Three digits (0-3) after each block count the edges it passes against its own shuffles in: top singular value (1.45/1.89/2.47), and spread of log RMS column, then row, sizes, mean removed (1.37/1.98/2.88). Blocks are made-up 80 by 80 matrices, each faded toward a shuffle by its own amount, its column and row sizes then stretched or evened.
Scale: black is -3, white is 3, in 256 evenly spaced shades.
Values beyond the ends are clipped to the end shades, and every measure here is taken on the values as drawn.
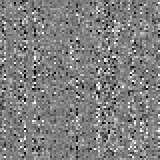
0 3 1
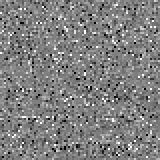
0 0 1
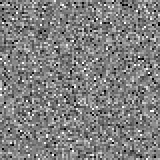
0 0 0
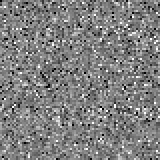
1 0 1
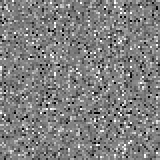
0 1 0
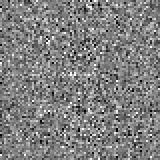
0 2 1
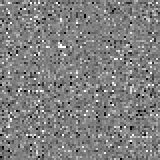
0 2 2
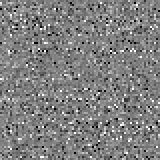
1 0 2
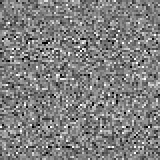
1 0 2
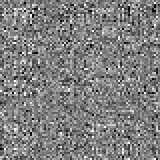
2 2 2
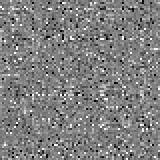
2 1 2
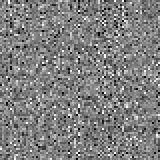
2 2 0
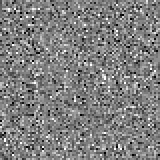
1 1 1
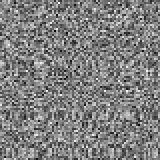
3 0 0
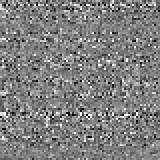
2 1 3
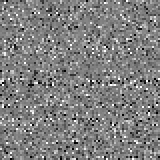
0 0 2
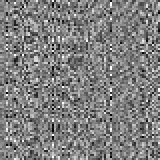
3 3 0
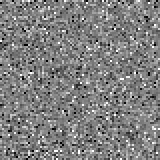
1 0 1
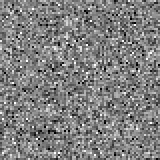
1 0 0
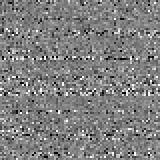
0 1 3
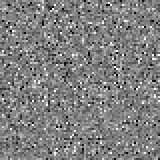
0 0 2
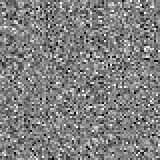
2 0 0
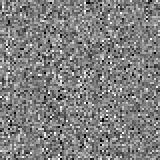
0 2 0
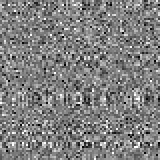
3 1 2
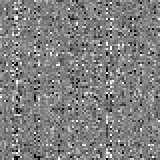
1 3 2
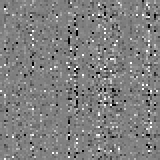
1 3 1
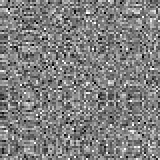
3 0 0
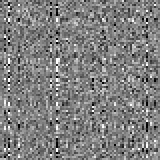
3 3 1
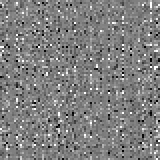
0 3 1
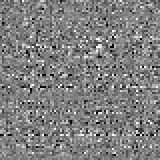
0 2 3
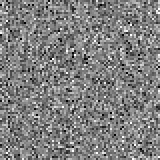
1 1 0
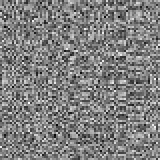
3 0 1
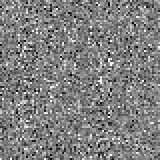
1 2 0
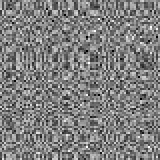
3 0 1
